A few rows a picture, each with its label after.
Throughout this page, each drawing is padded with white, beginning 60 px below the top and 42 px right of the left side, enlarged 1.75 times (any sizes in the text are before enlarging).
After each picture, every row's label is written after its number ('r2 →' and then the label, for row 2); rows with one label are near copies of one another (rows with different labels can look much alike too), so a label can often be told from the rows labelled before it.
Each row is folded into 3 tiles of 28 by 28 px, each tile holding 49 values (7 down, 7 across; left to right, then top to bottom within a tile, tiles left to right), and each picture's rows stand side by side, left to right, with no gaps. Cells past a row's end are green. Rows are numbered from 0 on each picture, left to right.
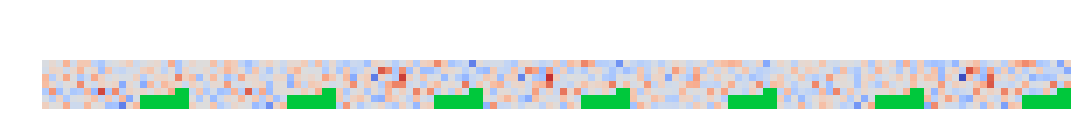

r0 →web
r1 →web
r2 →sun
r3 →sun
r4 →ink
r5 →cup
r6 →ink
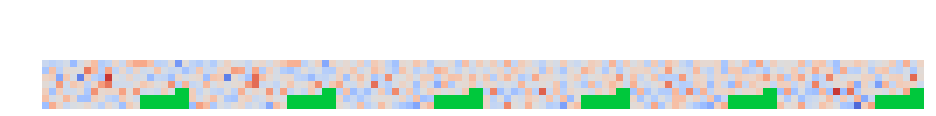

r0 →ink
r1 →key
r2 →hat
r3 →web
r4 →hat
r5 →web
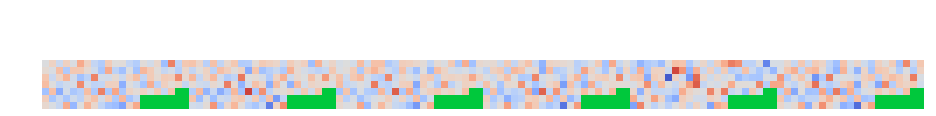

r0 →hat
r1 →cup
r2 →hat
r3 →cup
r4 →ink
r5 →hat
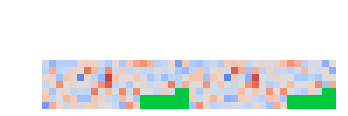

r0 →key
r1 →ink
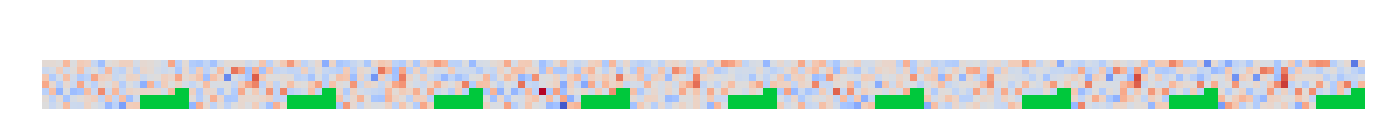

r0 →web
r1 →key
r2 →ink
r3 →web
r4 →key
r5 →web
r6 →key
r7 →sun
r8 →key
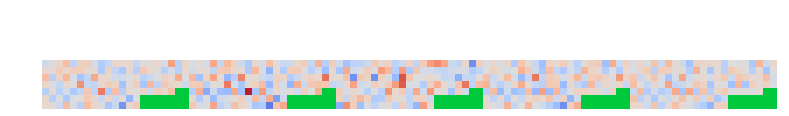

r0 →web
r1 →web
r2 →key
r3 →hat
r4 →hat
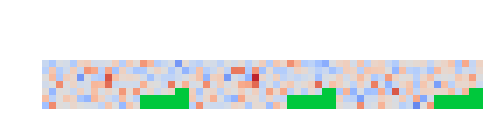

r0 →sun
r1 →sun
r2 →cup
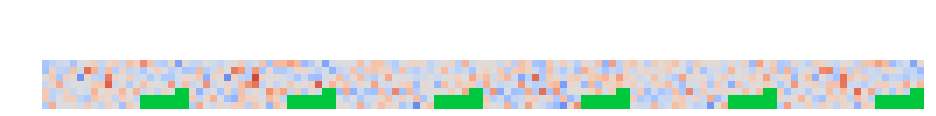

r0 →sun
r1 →sun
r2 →web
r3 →hat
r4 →cup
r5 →sun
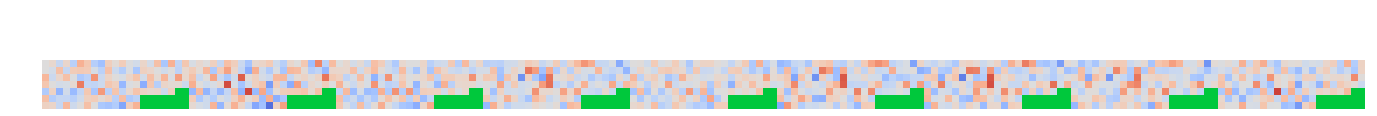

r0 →hat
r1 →hat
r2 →hat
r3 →ink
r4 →web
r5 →ink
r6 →sun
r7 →key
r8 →web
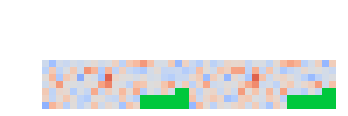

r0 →key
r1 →key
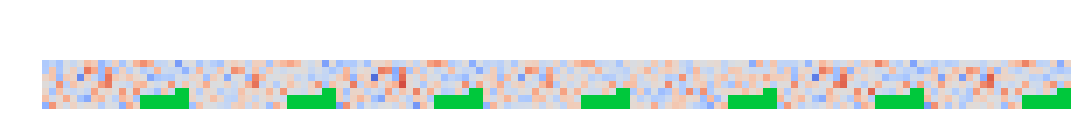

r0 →ink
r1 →key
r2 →ink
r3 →ink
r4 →hat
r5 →ink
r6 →key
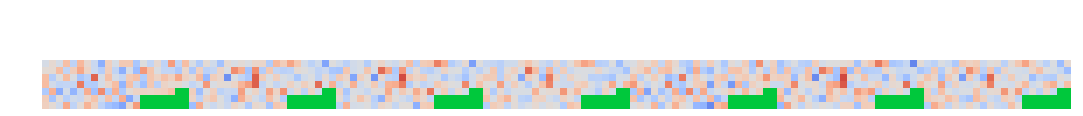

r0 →hat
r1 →sun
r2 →sun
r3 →ink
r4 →hat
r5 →sun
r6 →ink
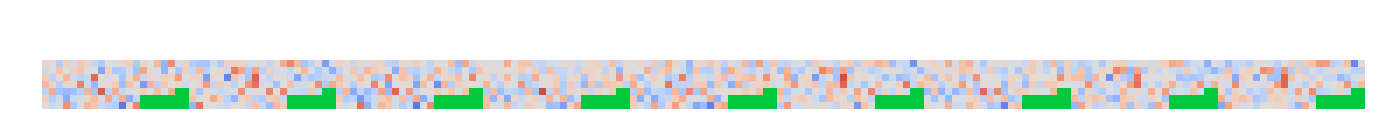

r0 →cup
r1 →ink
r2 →cup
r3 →web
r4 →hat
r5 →sun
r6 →web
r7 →ink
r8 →key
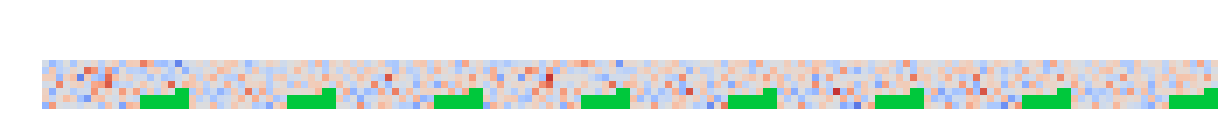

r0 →sun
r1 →web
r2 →cup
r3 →key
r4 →cup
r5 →web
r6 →cup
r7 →hat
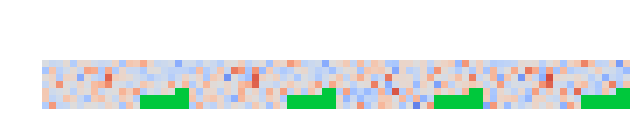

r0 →sun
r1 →sun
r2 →cup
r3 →key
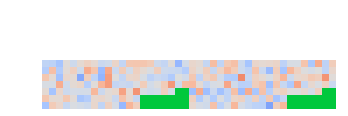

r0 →ink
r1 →hat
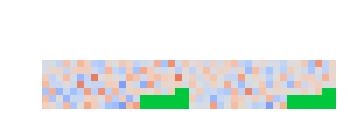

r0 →hat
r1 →cup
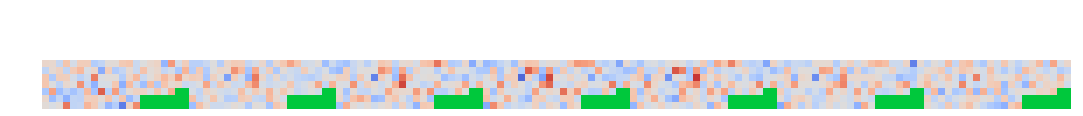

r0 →cup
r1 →ink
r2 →ink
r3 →ink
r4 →sun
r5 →key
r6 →hat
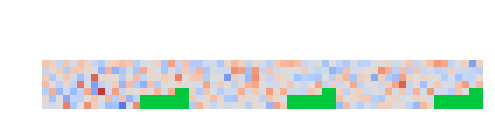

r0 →cup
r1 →ink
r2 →key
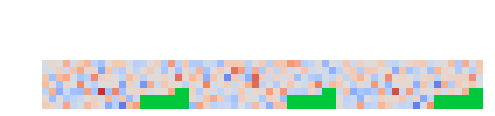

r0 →web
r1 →ink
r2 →cup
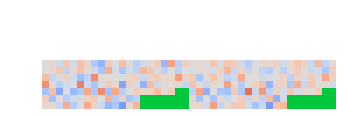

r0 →hat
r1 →web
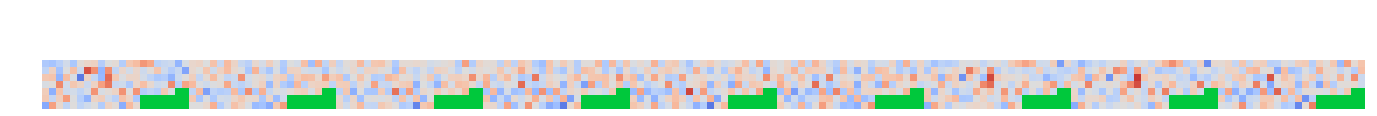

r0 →ink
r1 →hat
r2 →web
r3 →hat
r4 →web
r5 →hat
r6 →key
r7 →key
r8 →cup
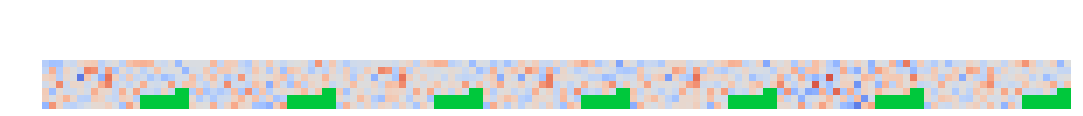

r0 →ink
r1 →hat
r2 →sun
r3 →key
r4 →key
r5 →hat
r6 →key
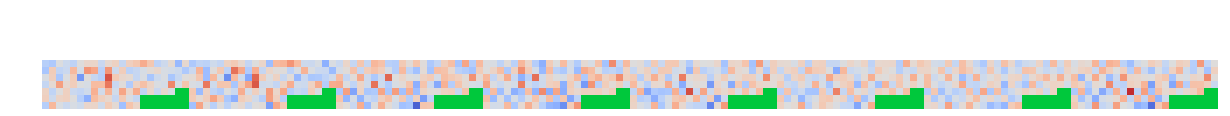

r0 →sun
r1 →ink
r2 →hat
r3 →hat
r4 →cup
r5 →cup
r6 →hat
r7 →web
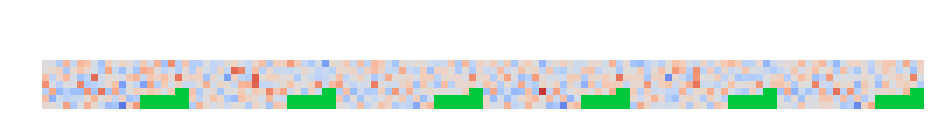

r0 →hat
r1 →sun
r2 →hat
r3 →web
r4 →ink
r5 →web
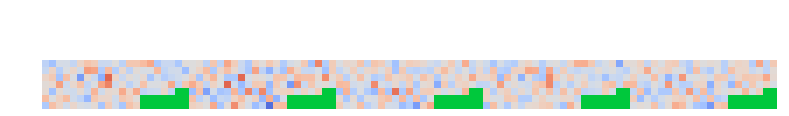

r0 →ink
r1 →hat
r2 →web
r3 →key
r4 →hat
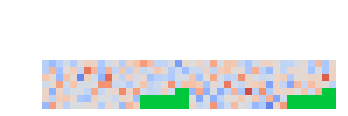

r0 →ink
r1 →web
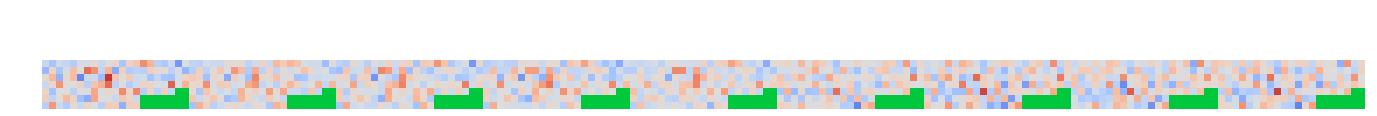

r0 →sun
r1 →ink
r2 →sun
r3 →sun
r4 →sun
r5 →web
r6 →web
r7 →cup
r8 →cup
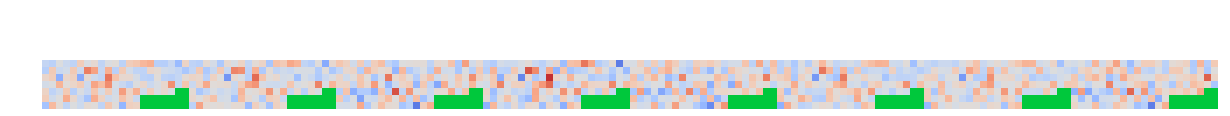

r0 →sun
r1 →sun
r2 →cup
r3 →sun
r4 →hat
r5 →ink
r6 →ink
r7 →web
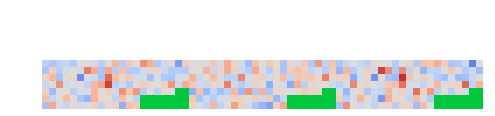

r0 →sun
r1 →hat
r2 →sun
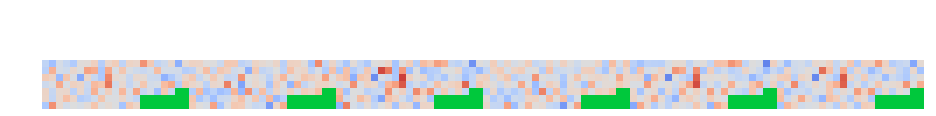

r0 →key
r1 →cup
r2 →sun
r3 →cup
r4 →key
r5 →sun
